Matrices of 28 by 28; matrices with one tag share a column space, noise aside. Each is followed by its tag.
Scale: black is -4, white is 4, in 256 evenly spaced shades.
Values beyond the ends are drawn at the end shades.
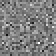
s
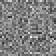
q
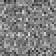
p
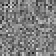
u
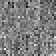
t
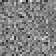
q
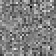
u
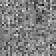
u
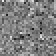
q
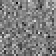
t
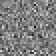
p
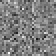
q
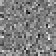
p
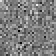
u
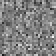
t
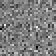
p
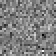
p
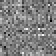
u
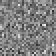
p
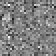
u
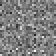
p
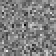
p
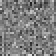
t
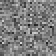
s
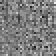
u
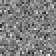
p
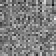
u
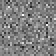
s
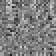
u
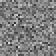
s
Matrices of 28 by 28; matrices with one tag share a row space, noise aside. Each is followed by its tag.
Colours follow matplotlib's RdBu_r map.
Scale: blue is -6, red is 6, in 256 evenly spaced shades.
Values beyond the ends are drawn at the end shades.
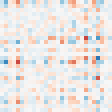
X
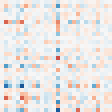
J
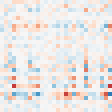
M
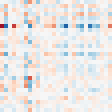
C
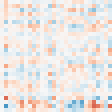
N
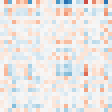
M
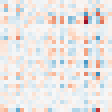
X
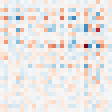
X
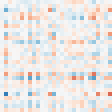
N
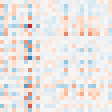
C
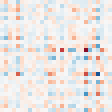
X
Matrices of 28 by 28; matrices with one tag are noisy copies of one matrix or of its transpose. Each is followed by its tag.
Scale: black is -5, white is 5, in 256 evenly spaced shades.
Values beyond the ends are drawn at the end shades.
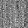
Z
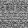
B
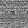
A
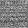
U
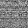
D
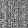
D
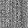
U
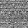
A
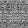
B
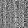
Z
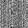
A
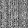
D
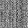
U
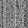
Z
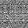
B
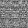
D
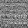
Z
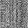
U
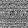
A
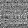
Z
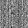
A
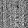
Z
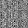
D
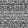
B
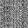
B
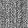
U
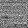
Z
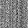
U
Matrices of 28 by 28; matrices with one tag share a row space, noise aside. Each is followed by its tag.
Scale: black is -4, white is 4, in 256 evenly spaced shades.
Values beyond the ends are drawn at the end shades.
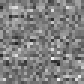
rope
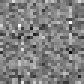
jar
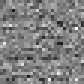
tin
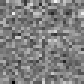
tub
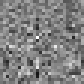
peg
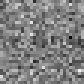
jar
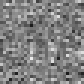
rope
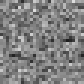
jar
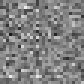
peg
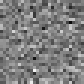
jar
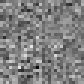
peg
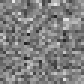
tub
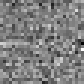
tin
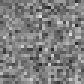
tin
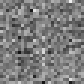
jar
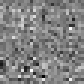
jar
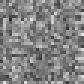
rope
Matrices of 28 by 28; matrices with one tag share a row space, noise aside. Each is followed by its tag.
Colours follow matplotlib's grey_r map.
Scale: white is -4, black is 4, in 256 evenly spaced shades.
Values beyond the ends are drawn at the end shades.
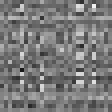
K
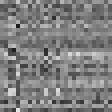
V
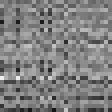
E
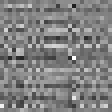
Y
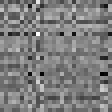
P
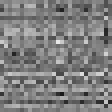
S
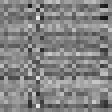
P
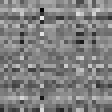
K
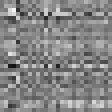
V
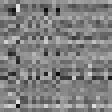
V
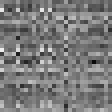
E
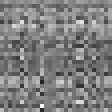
K
